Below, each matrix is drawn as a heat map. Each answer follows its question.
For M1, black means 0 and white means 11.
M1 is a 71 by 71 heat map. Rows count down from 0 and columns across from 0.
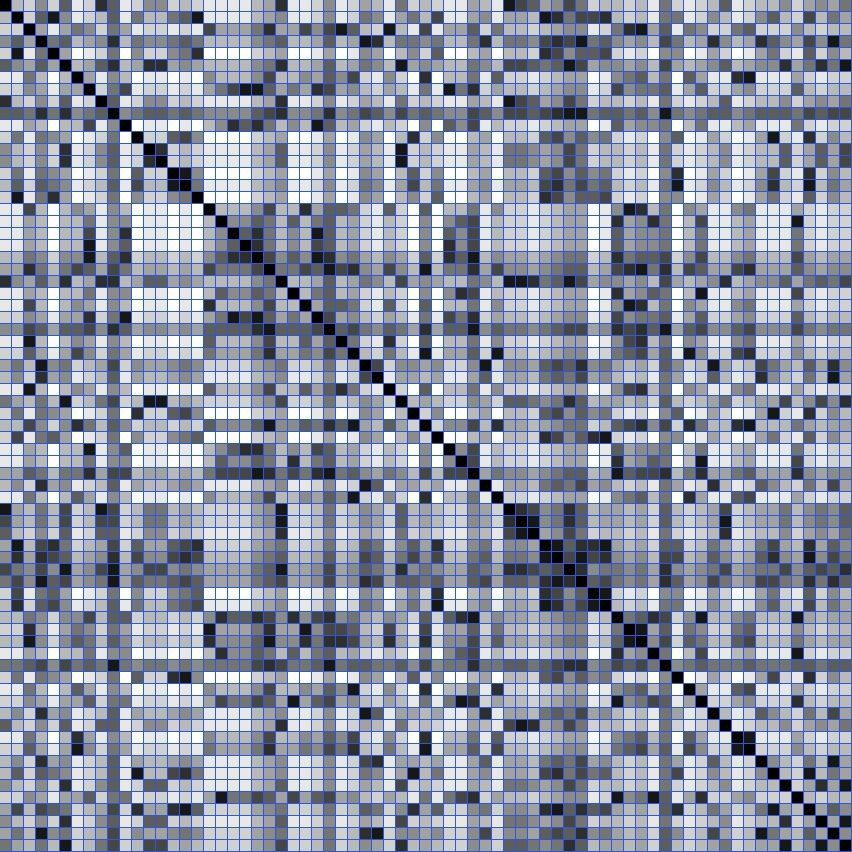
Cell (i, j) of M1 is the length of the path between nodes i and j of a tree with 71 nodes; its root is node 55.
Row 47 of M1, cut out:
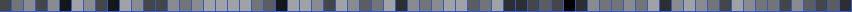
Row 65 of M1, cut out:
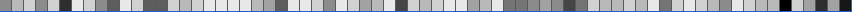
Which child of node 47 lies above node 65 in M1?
5
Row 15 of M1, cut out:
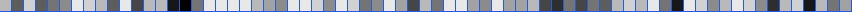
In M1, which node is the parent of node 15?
67
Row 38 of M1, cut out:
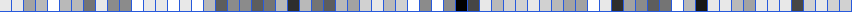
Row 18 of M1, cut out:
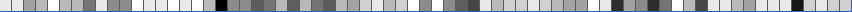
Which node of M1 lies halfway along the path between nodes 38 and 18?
51
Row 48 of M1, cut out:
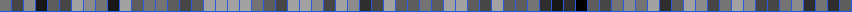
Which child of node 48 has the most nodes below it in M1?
46
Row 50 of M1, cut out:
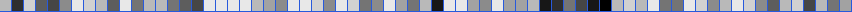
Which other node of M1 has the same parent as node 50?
1
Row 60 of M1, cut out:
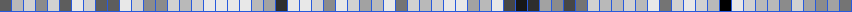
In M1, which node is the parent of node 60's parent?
23
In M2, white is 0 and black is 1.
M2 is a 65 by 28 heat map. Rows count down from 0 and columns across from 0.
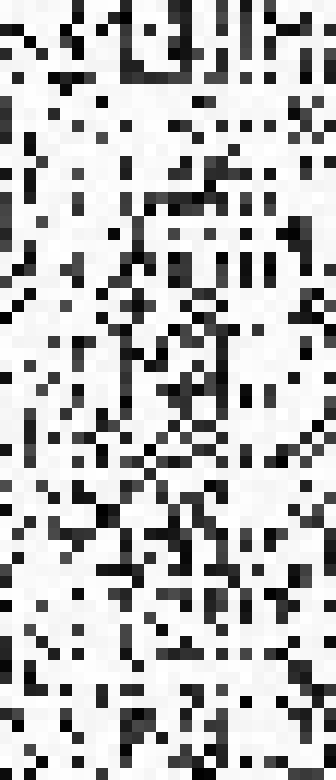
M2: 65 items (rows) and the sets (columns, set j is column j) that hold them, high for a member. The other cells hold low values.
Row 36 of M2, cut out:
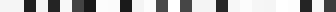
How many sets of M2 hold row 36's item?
10
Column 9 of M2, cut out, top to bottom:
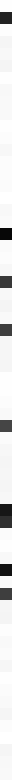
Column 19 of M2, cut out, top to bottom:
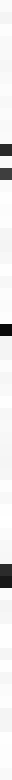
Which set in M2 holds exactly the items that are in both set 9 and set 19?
21
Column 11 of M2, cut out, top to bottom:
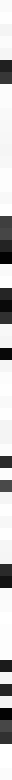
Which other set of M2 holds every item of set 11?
25
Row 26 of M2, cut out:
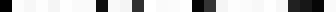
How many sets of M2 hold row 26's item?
8
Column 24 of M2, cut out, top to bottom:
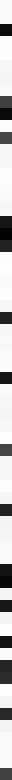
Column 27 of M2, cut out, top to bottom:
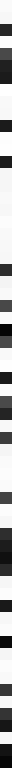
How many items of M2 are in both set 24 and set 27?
6
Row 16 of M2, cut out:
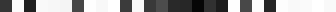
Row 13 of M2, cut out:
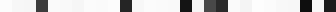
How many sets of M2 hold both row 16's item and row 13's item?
4
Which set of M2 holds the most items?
10
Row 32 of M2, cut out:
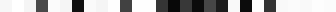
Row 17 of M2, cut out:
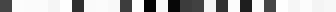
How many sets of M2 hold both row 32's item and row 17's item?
8
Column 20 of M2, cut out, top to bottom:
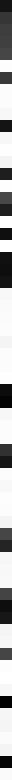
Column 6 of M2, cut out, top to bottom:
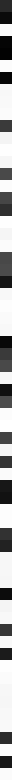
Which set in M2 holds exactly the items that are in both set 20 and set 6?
22
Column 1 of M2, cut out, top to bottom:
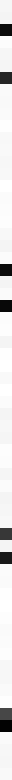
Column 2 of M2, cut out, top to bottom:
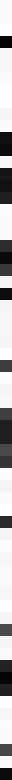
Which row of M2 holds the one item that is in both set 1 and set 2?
22
